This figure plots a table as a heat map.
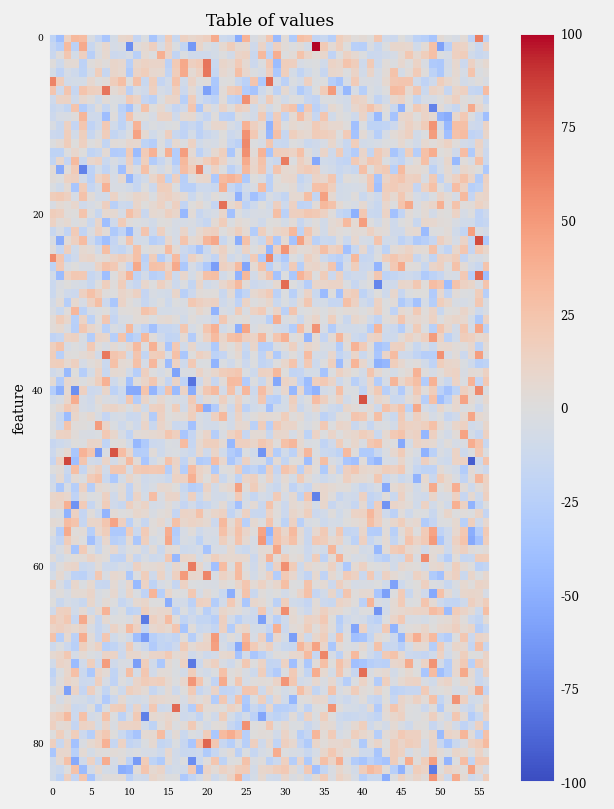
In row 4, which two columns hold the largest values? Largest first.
20, 17
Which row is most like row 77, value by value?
66
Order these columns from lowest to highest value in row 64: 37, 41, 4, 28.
4, 28, 37, 41
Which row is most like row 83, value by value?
8
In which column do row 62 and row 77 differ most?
12
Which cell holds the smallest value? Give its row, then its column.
48, 54
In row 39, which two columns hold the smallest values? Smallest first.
18, 29
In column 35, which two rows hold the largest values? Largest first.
70, 18
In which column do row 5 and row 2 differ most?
28
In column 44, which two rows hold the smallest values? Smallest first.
62, 67
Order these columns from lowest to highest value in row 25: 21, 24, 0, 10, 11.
21, 24, 10, 11, 0
